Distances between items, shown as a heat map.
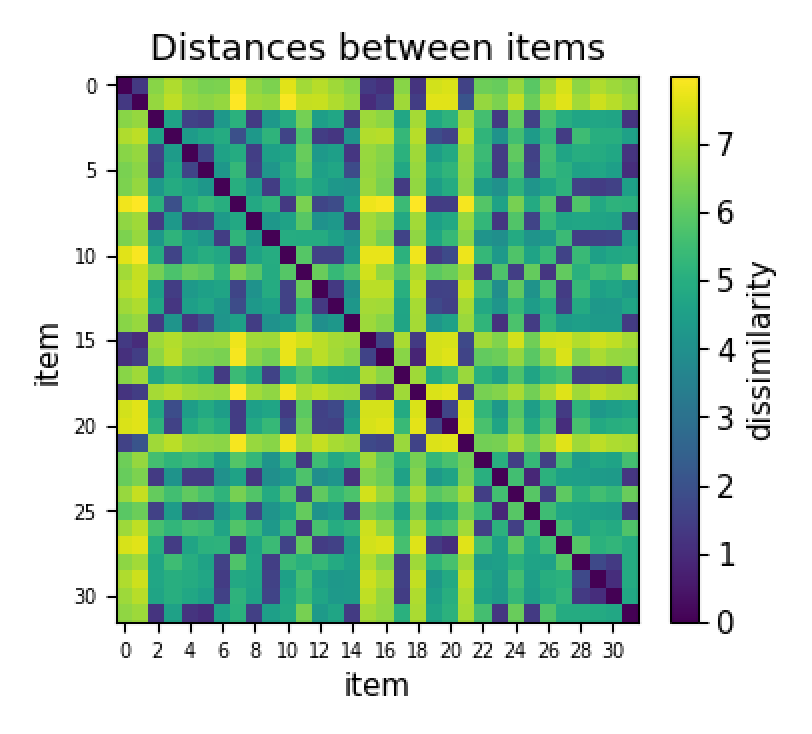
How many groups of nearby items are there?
5
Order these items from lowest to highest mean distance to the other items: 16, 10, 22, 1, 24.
10, 22, 24, 16, 1
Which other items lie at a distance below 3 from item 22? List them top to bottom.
11, 24, 26
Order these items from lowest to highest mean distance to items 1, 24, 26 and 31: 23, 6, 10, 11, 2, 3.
11, 23, 2, 6, 3, 10
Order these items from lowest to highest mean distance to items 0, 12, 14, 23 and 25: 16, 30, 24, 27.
27, 30, 16, 24
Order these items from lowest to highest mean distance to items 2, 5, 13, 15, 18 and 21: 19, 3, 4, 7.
4, 3, 19, 7
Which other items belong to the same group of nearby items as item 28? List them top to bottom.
6, 9, 17, 29, 30
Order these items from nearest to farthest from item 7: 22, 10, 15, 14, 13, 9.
10, 13, 14, 9, 22, 15
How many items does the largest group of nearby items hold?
8
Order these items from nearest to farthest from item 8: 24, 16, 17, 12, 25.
25, 12, 17, 24, 16
